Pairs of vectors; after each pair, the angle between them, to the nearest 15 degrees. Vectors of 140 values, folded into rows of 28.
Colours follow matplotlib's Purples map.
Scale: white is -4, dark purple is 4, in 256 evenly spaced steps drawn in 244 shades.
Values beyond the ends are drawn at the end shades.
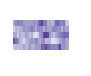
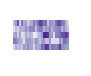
30 degrees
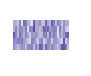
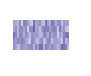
15 degrees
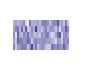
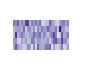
150 degrees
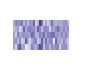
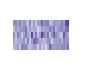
90 degrees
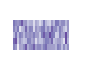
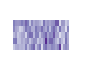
60 degrees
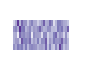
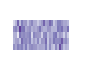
15 degrees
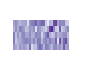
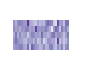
150 degrees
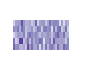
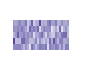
75 degrees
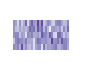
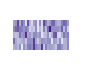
165 degrees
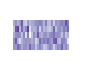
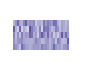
135 degrees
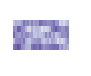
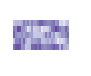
15 degrees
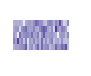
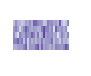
30 degrees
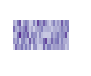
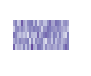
150 degrees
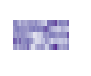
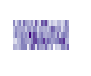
120 degrees
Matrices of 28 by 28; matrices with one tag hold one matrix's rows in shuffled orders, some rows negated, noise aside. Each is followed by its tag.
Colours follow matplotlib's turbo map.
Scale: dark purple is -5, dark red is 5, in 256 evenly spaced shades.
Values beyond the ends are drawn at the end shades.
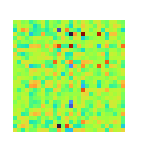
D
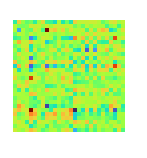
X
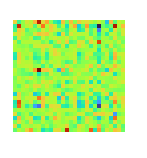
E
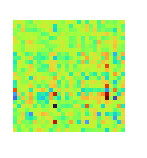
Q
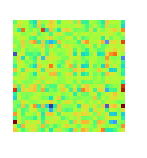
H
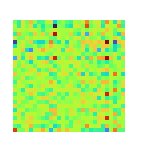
Q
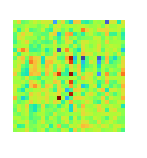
D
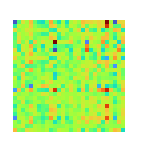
Q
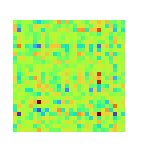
E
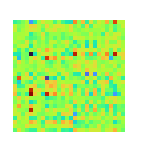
X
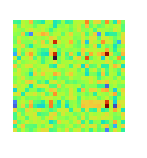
Q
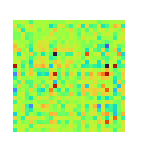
Q
